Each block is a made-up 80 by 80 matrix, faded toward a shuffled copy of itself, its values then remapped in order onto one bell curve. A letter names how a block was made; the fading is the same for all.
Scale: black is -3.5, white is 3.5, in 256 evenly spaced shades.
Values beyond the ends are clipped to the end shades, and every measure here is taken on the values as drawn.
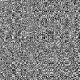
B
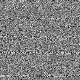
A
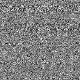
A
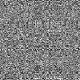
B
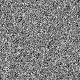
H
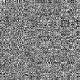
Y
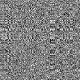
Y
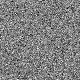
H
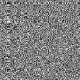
B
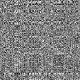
B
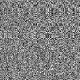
Y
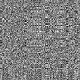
Y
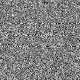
A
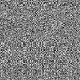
Y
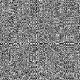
B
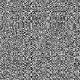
B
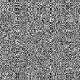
B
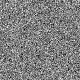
H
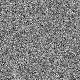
H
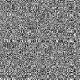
Y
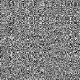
B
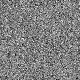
H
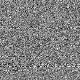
A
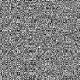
B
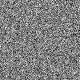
H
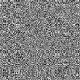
Y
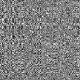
B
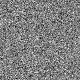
H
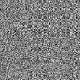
Y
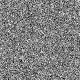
H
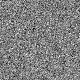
H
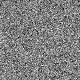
H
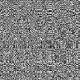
Y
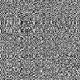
Y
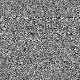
A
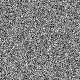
H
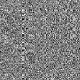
B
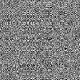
Y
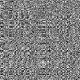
Y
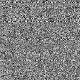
A
